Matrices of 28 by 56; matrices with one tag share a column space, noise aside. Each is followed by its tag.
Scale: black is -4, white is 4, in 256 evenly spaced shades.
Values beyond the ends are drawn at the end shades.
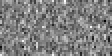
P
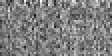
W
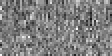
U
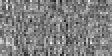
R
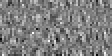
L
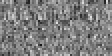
U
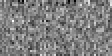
W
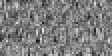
L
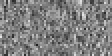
U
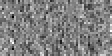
R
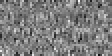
L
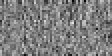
U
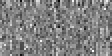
W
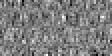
L
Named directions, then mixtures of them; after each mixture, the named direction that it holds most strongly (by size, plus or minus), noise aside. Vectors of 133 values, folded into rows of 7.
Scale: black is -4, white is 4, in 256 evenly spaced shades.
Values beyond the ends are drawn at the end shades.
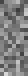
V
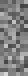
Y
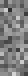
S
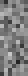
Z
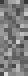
V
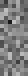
Z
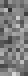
S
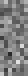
Z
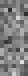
S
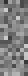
S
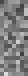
V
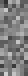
S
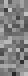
S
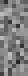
Z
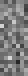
V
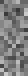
V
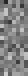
Z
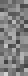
Y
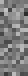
S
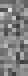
S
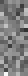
V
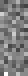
Y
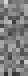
Z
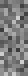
S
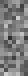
V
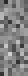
Z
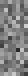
S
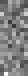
V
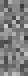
S
